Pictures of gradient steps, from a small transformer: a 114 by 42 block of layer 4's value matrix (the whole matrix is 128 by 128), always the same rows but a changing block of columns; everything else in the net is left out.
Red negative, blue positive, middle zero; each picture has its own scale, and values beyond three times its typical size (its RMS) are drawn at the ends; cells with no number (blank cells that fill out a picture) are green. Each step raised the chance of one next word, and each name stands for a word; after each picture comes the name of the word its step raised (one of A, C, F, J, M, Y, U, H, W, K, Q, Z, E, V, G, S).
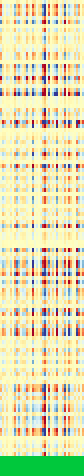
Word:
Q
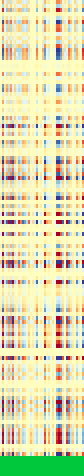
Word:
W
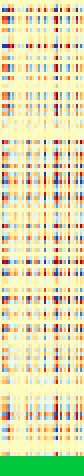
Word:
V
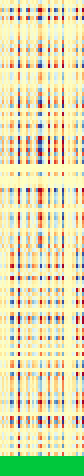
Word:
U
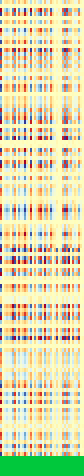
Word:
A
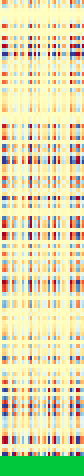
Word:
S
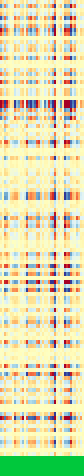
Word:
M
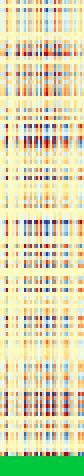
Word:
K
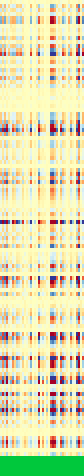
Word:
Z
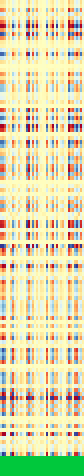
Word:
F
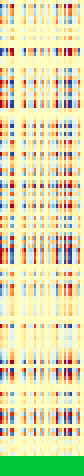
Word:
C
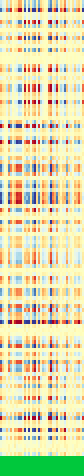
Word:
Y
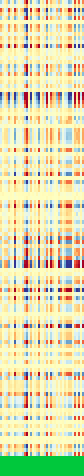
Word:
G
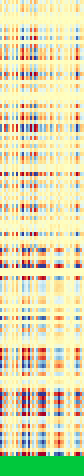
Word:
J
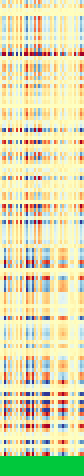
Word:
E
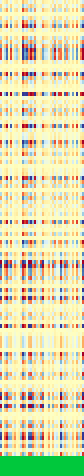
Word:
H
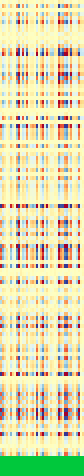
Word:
C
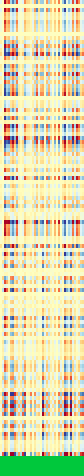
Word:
K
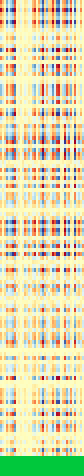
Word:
K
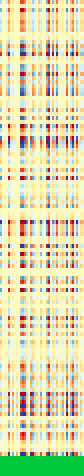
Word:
K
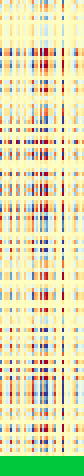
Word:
E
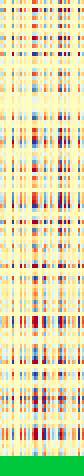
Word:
Y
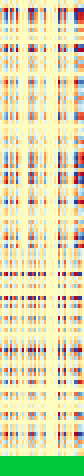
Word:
V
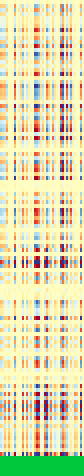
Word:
A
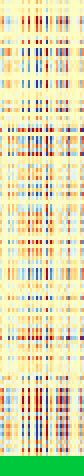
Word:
E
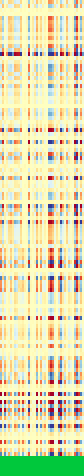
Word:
E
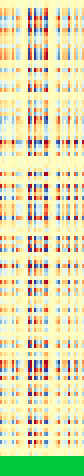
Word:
M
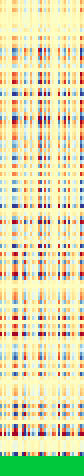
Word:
Q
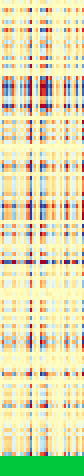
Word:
A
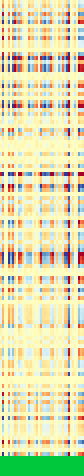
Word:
J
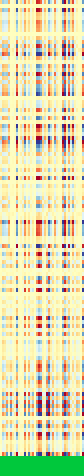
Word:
K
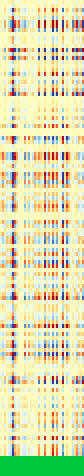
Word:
H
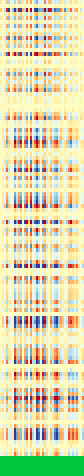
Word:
Y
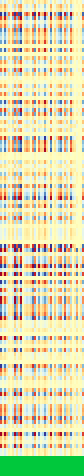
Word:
M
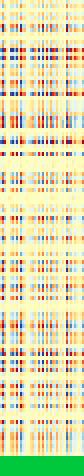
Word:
H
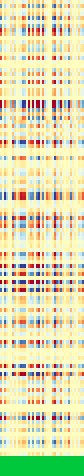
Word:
M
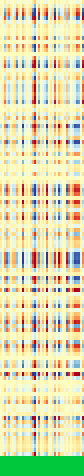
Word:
U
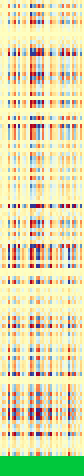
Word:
C
